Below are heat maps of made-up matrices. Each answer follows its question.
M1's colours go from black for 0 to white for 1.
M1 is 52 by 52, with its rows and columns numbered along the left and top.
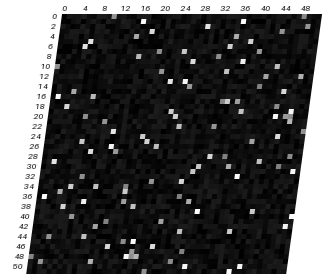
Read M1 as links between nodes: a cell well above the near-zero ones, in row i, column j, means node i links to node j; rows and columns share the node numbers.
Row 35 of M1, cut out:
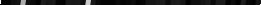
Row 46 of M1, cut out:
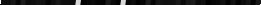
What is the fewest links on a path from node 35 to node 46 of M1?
3
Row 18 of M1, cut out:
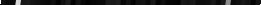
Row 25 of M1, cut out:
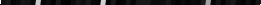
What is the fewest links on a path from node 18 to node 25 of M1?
3
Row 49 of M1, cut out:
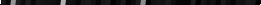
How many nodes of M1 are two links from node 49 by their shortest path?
4
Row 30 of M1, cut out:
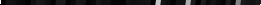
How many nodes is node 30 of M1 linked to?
3
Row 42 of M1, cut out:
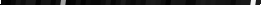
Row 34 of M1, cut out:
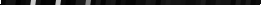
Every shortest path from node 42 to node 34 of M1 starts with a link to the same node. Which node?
node 50
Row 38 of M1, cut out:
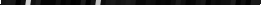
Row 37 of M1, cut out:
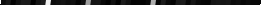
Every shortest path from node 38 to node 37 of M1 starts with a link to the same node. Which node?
node 5
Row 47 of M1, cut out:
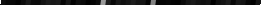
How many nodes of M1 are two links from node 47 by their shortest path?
6
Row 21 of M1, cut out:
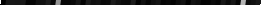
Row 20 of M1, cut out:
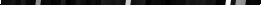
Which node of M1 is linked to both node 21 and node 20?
node 48
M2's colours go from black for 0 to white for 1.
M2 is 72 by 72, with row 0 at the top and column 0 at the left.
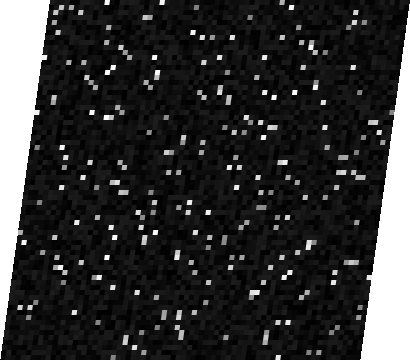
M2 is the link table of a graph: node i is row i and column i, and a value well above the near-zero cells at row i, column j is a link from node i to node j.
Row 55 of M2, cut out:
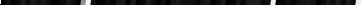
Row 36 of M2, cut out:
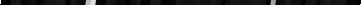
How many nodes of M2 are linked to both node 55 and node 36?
2
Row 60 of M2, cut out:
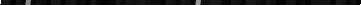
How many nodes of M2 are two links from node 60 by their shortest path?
3
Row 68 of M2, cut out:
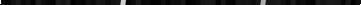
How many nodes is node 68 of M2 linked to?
2
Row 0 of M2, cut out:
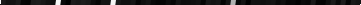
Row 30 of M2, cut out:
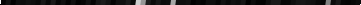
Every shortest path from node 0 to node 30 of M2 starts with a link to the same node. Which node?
node 46
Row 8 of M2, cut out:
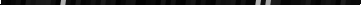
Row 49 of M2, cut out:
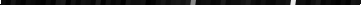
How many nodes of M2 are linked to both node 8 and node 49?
0
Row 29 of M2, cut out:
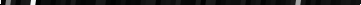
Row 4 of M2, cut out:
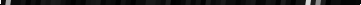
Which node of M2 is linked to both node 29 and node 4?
node 1
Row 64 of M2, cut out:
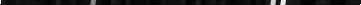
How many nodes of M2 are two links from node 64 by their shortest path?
8
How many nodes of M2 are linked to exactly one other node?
3
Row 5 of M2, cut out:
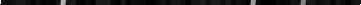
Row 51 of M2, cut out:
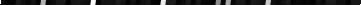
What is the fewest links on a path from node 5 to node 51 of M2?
3
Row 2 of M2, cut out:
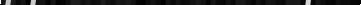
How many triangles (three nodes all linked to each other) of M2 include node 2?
0
